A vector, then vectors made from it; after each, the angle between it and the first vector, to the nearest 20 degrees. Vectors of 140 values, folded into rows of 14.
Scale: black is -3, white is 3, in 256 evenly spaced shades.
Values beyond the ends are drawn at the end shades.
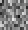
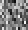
120 degrees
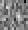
100 degrees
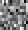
140 degrees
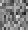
140 degrees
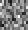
160 degrees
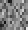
120 degrees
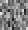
120 degrees
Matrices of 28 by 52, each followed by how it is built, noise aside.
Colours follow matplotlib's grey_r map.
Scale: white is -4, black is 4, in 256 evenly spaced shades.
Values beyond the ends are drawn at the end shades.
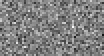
repeating columns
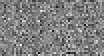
low rank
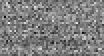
blocks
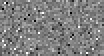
sparse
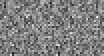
repeating columns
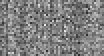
blocks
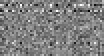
low rank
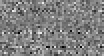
uneven rows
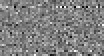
uneven rows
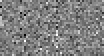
uneven columns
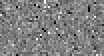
sparse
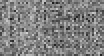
blocks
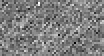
Hankel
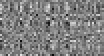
low rank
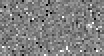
sparse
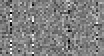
uneven columns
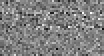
uneven rows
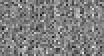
low rank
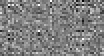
low rank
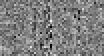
uneven columns
